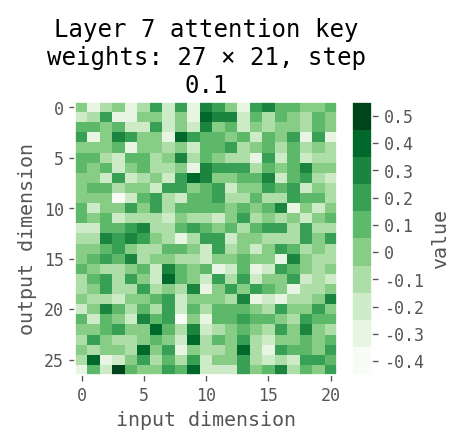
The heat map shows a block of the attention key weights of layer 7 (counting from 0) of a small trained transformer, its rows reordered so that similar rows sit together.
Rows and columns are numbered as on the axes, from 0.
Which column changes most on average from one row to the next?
16
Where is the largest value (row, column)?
26, 3
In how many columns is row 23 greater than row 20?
7
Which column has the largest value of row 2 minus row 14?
10
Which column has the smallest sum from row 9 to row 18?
19
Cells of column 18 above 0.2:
2
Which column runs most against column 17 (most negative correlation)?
20
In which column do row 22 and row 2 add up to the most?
6
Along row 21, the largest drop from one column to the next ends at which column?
8
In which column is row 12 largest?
5
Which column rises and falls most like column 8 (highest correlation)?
15
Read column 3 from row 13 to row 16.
0.2 0.2 0.1 -0.1
